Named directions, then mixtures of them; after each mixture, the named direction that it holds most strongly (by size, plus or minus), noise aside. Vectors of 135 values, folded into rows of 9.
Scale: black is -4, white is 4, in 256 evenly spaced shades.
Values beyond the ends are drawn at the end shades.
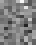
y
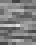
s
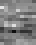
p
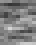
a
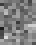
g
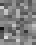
g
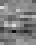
p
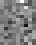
y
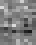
p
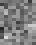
g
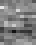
p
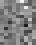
y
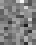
y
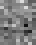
y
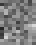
g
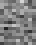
y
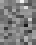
y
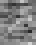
a
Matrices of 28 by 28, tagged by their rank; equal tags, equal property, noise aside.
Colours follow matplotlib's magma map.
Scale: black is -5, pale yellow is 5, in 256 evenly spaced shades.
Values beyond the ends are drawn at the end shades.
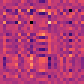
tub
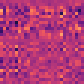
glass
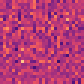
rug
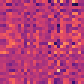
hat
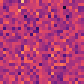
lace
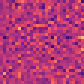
lace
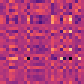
tub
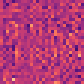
lace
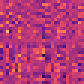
hat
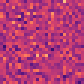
lace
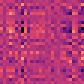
tub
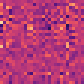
hat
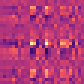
tub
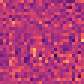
lace
